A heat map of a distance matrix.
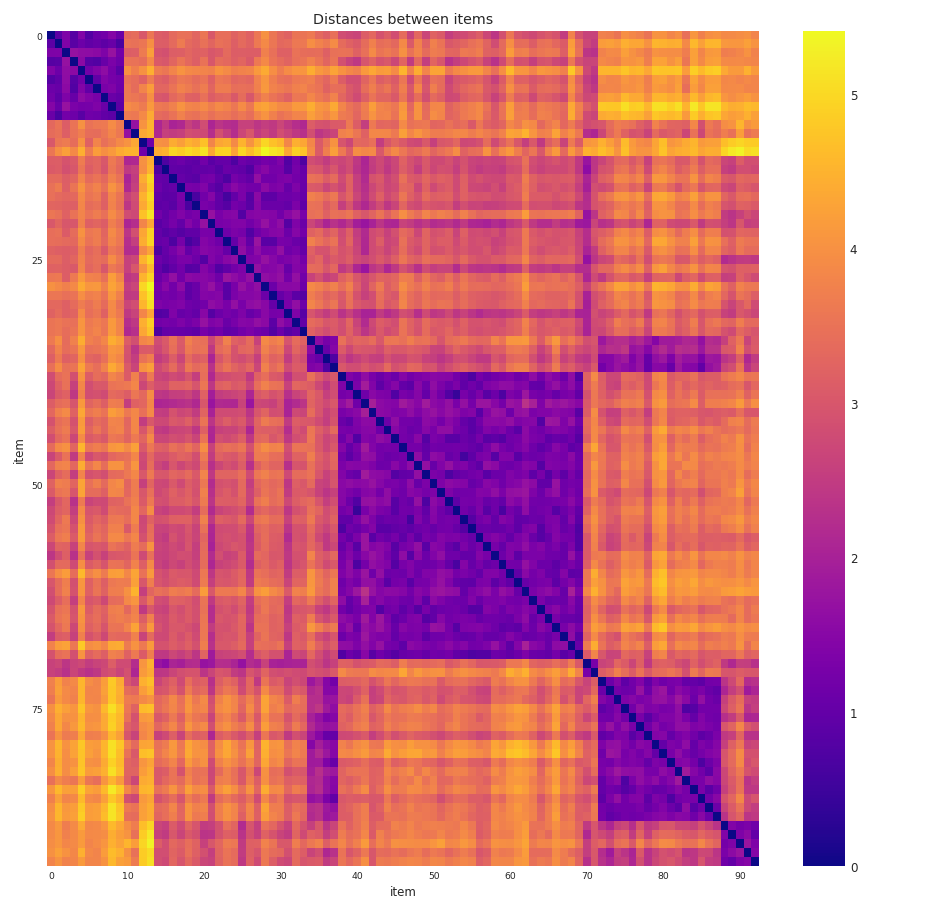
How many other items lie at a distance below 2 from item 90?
4
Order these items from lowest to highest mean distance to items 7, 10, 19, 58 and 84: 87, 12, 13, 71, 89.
71, 87, 89, 12, 13
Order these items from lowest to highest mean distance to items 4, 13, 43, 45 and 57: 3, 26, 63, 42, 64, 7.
64, 63, 42, 3, 7, 26
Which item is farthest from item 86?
8
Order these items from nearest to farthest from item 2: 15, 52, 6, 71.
6, 71, 15, 52
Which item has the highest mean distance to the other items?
13
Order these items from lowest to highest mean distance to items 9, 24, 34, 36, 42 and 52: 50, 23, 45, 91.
45, 50, 23, 91
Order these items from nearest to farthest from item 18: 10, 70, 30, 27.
30, 27, 70, 10
